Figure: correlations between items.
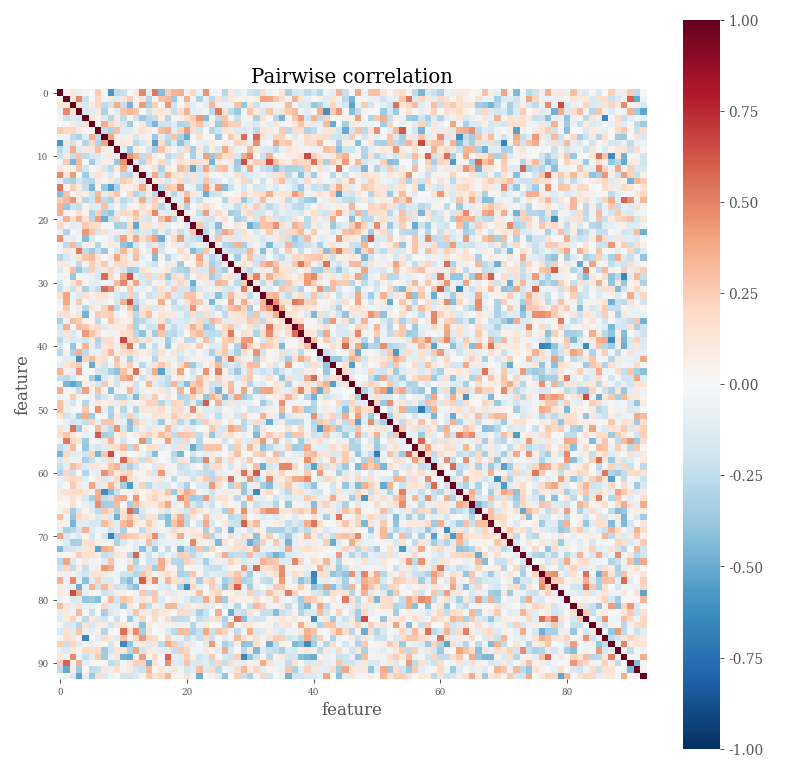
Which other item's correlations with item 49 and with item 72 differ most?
23
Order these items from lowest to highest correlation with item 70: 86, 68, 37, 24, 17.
24, 37, 17, 68, 86
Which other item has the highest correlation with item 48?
83
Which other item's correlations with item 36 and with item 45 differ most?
59
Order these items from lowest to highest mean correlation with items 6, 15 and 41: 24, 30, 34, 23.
24, 34, 30, 23
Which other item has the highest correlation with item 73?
12
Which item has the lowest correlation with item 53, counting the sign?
41
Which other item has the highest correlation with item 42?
27
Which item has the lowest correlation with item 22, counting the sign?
92
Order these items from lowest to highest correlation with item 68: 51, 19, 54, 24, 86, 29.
24, 54, 86, 51, 19, 29
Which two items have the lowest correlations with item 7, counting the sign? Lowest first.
63, 20
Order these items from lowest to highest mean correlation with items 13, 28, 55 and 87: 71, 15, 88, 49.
88, 49, 71, 15
